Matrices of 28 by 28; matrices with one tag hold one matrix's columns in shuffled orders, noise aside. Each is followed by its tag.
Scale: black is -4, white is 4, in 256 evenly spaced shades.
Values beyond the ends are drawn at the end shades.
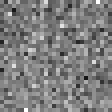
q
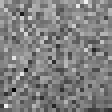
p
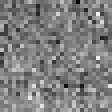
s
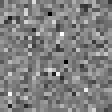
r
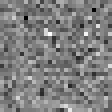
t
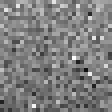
p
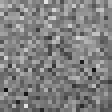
p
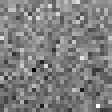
p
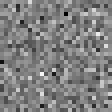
r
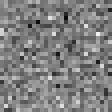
t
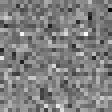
t
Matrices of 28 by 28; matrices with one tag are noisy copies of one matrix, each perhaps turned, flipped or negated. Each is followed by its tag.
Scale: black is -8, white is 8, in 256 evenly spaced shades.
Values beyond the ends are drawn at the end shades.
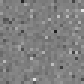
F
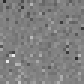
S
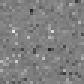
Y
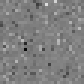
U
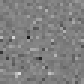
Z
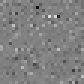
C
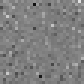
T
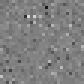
C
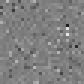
C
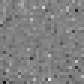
T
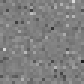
F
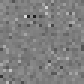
C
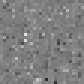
U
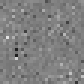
C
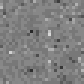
Y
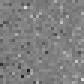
S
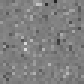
U
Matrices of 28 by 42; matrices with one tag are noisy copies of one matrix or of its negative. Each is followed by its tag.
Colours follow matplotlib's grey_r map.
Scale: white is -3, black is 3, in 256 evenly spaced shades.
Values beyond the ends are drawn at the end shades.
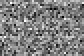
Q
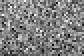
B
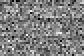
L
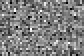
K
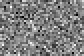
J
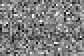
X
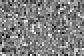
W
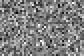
W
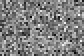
K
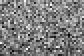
B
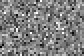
W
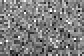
B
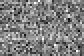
X
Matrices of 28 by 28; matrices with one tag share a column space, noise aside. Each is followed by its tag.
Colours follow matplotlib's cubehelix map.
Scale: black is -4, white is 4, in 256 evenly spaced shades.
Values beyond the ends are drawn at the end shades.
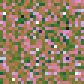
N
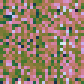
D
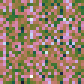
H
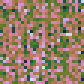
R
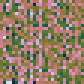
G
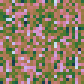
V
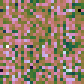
R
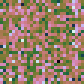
R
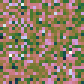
G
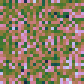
V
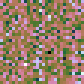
N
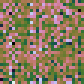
D
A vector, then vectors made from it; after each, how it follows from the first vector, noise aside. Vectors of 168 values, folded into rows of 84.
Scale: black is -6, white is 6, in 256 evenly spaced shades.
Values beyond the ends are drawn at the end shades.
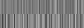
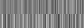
sign-scrambled.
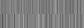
shrunk.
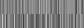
negated.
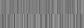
shrunk.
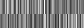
wrapped around, scaled up.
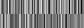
reversed, scaled up.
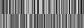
reversed, scaled up.
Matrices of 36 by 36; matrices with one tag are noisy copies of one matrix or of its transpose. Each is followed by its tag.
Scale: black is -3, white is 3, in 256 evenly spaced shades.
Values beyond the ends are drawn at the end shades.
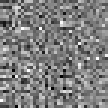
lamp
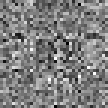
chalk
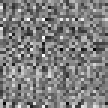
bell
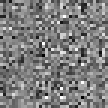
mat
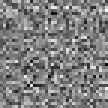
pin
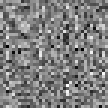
pin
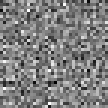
mat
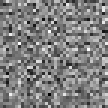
bell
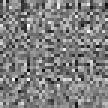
lamp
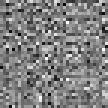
bell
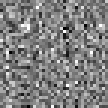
pin
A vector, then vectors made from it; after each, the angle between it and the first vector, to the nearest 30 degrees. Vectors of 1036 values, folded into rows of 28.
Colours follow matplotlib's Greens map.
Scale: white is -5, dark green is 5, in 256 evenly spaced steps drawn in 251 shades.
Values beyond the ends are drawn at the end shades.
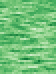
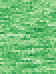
150 degrees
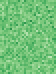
90 degrees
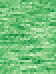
30 degrees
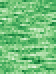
30 degrees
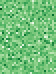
90 degrees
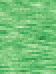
90 degrees
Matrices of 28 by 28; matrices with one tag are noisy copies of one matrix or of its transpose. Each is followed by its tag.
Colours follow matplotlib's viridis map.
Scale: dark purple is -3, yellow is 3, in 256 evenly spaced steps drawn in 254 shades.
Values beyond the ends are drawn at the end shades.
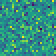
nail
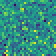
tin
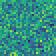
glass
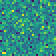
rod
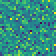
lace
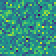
nail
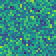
glass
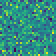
rod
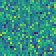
lace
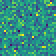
rod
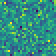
tin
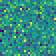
rod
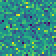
lace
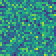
tin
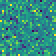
rod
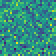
rod
